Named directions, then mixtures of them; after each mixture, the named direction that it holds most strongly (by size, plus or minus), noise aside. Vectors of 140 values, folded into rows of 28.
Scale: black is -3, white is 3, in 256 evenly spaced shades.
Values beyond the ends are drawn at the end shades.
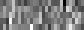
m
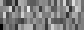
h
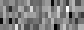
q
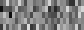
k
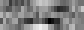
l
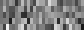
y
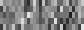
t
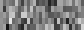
y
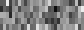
k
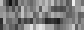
l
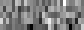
m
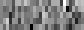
m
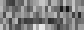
l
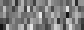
y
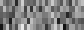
y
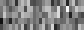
q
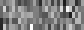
m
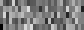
h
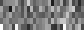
h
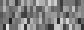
y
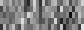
t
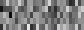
k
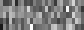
m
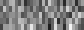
m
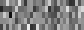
k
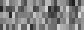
k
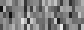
t
